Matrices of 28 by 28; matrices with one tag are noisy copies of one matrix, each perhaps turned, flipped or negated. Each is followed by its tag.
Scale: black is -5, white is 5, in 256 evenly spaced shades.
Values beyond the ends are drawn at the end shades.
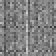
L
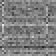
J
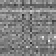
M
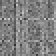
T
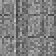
T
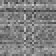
M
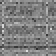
J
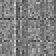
T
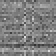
M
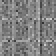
T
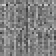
L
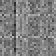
T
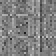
T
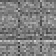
T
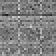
T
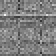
T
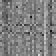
M
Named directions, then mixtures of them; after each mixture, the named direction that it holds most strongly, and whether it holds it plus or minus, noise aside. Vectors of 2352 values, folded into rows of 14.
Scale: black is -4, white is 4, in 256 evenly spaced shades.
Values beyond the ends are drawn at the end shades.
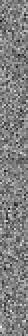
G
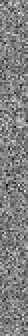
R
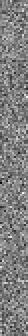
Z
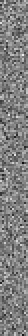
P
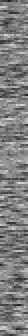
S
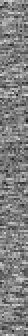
S, minus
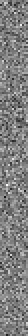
R, minus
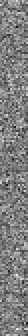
R, plus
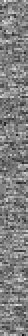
S, minus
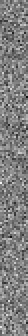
Z, minus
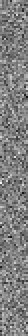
Z, minus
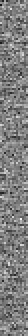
P, plus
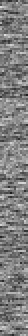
S, plus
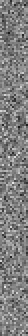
R, minus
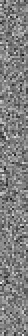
P, minus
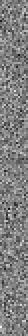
G, plus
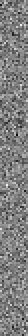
R, minus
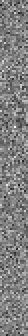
R, minus
